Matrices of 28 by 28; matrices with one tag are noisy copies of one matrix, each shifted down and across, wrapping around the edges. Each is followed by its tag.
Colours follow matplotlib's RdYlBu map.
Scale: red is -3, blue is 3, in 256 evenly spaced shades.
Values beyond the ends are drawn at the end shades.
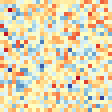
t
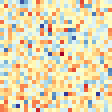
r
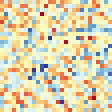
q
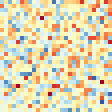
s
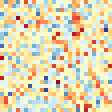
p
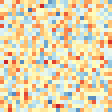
s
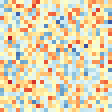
t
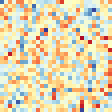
t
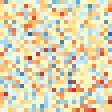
p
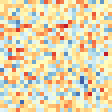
q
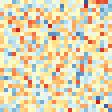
r
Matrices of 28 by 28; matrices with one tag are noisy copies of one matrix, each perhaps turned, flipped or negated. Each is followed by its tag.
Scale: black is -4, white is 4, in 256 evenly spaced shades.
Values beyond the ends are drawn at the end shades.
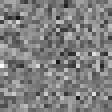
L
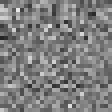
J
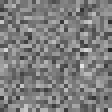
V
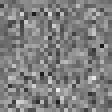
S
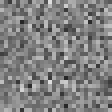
V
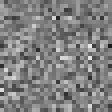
L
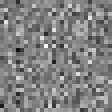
S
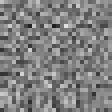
J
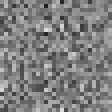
V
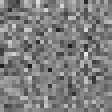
J
